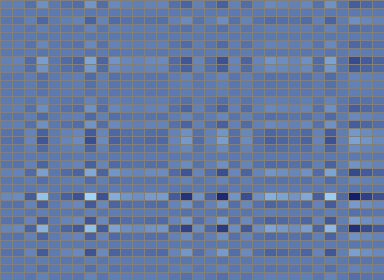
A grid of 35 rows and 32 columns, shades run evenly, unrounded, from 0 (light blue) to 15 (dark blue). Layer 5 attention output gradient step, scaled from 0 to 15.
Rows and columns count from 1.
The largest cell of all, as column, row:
30, 25
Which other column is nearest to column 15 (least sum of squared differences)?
3
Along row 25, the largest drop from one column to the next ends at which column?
8
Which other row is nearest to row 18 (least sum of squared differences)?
32
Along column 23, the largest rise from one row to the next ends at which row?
26
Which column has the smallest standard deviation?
5
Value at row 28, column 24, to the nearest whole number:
9
